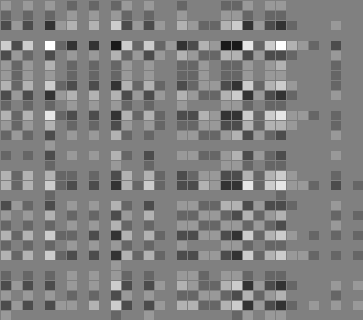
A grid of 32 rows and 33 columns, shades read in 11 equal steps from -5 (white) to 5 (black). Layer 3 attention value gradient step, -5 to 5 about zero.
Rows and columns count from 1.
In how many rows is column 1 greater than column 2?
13
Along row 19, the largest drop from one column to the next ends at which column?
23
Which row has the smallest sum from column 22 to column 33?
5
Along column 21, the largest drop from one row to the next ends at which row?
6
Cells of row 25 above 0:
8
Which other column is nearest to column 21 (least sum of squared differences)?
17
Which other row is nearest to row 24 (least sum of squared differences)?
26
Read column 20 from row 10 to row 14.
1 0 -1 -1 1
